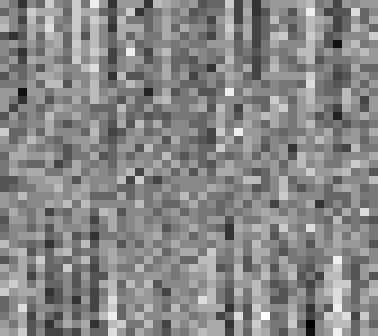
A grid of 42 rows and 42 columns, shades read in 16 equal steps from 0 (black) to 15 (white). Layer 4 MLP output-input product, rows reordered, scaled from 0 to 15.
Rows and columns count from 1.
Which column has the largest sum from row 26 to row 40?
38
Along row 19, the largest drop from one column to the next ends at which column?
33
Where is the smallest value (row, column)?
41, 35
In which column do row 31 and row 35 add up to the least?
6
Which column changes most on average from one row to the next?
16
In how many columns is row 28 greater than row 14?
16
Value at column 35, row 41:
0
